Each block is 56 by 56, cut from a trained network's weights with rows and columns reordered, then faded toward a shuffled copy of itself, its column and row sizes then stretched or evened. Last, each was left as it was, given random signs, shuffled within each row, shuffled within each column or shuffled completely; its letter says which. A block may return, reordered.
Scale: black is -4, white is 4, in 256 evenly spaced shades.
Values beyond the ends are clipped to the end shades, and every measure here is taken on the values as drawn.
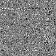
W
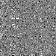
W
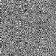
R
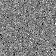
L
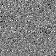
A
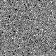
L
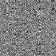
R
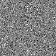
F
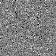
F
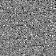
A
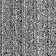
F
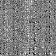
R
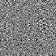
R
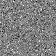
L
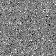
L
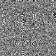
W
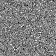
L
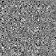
R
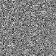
W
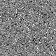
L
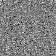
A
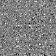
W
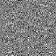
R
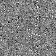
F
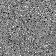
L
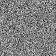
A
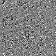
W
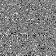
A
